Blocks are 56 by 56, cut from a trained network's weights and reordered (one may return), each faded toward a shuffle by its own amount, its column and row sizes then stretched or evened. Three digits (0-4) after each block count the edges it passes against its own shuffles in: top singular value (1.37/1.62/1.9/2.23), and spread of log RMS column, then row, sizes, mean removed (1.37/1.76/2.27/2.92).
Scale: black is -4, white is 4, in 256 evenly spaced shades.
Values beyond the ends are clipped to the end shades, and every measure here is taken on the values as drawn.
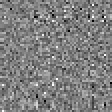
3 1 0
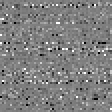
0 0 4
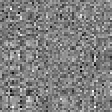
4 3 0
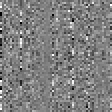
2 4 0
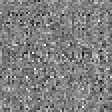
1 1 3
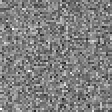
0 0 0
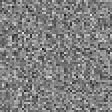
3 0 1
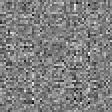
3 2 1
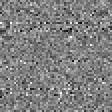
2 0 3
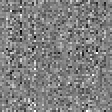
0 4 1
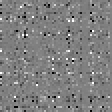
0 3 3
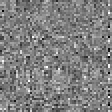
3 2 1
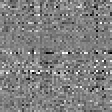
1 1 4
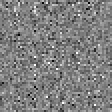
0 2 0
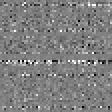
2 1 4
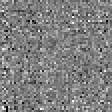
0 2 3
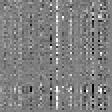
4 4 3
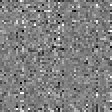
1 3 3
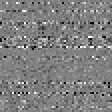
3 1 4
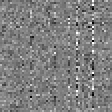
2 3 0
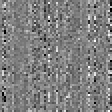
2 4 1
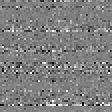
3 1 4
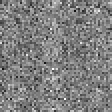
1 0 2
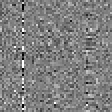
3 2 0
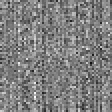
3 2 1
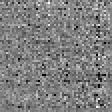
0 3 2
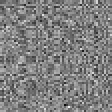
4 1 1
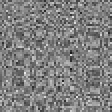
4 0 0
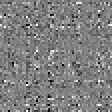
0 3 3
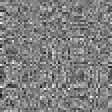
4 3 2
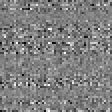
1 0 4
